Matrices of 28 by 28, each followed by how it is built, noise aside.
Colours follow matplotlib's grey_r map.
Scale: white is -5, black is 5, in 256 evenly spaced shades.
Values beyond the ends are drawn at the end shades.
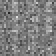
blocks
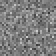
noise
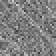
Toeplitz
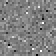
sparse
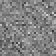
Toeplitz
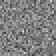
noise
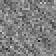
Toeplitz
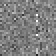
uneven columns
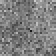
smooth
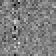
uneven columns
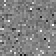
sparse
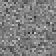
noise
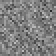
Toeplitz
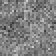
smooth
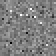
sparse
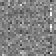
uneven columns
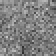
smooth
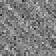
Toeplitz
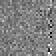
uneven columns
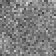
smooth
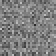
blocks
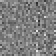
uneven columns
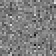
uneven columns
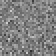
noise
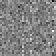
uneven columns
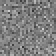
noise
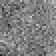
smooth
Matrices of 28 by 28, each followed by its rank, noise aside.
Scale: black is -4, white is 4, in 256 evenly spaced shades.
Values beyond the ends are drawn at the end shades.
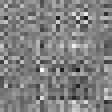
three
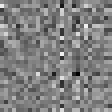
three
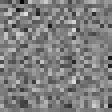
five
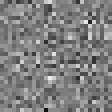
four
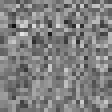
three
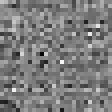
six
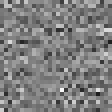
five
